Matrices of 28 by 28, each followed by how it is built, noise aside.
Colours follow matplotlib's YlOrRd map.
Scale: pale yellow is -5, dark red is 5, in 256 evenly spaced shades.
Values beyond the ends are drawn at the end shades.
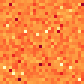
sparse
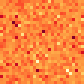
sparse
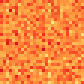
repeating columns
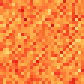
Hankel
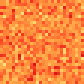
noise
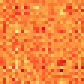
low rank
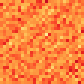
Hankel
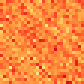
Toeplitz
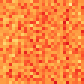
repeating rows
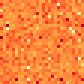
sparse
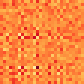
low rank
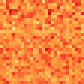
repeating columns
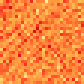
Hankel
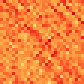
Toeplitz
